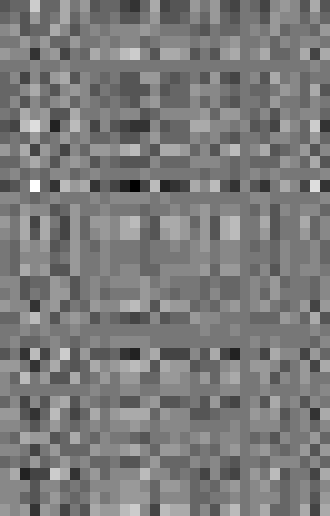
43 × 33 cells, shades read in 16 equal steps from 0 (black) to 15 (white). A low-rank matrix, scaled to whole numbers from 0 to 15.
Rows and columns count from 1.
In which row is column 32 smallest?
35
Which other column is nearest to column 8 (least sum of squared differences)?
21
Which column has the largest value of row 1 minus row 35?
4
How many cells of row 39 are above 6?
18
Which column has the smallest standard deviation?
25
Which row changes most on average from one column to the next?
16
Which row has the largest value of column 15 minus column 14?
30
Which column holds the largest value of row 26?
14
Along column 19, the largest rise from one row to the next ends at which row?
31
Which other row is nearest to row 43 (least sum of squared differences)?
5
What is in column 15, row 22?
6
